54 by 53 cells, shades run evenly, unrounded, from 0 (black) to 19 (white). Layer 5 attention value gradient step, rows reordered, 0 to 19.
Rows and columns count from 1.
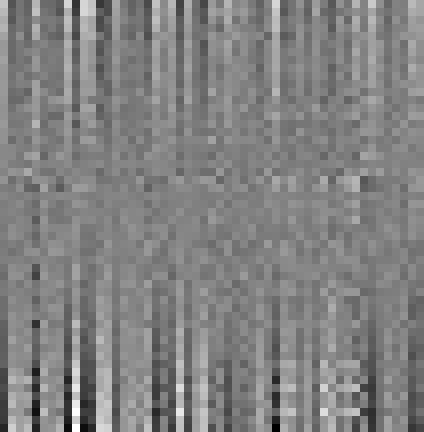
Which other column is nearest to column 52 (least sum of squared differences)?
24
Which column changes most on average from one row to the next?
45
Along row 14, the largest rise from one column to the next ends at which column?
11
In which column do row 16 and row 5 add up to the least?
10
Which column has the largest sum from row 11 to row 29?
35
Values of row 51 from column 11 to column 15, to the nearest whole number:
3 4 14 15 7
